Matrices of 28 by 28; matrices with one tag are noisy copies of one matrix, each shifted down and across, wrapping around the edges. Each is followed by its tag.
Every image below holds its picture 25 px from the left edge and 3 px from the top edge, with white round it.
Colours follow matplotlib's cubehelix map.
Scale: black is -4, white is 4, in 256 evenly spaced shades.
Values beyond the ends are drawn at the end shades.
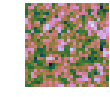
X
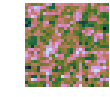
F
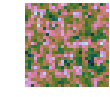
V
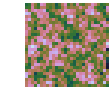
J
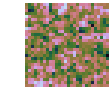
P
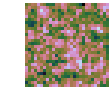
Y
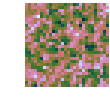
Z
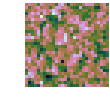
Z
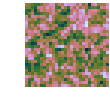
Y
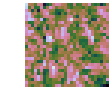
J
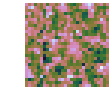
J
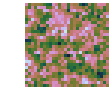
Y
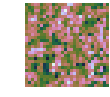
V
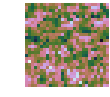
P
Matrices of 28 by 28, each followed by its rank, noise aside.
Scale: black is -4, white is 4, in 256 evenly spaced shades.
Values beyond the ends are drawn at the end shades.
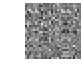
six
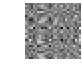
four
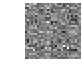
five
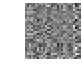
four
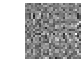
four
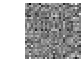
five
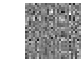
four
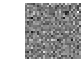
six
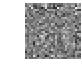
five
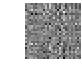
four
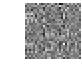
five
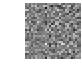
six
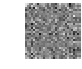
five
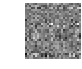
four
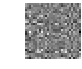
five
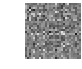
six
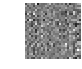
five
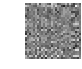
four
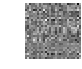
four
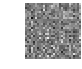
six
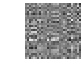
three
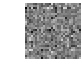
six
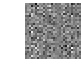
five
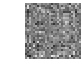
five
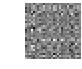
four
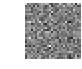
five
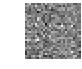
five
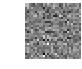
six
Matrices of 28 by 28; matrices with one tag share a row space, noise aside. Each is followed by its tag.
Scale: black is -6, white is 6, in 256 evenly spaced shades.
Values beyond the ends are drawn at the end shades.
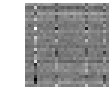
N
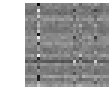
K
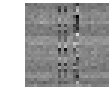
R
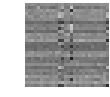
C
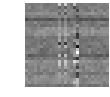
R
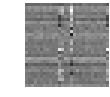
C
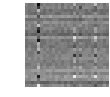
K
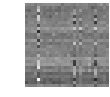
K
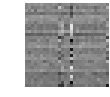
C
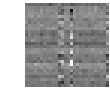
C
